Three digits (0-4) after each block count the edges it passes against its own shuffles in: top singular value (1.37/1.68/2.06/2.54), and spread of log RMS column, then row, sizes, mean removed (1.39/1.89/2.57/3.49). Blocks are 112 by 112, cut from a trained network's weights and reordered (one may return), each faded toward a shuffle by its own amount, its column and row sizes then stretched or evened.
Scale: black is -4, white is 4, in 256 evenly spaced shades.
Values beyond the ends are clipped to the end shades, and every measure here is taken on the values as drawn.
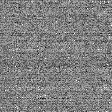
2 2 2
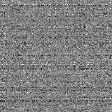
2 3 3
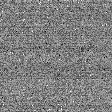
1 1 1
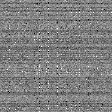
4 3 1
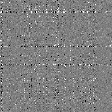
3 3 2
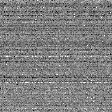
4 2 3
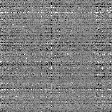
4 3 3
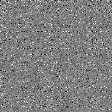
3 1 2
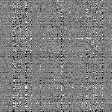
3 4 2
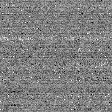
2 1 2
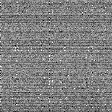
4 2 1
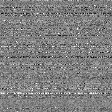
2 0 4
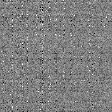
1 3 1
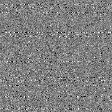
1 1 3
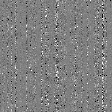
2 4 0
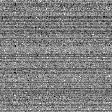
4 1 1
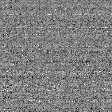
1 1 3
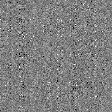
2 2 1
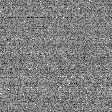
1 0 2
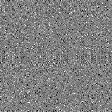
3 1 1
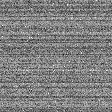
4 0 1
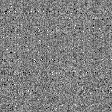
2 0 2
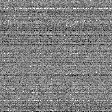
4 2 3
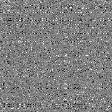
3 0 3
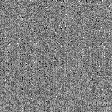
2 1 0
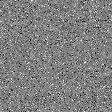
0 0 1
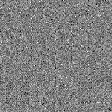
3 0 0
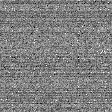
3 1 1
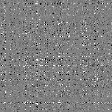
3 3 3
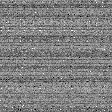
4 1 2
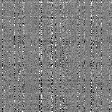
2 4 1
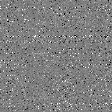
1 2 2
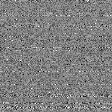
0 1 4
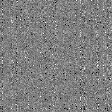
0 3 1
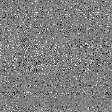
1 1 3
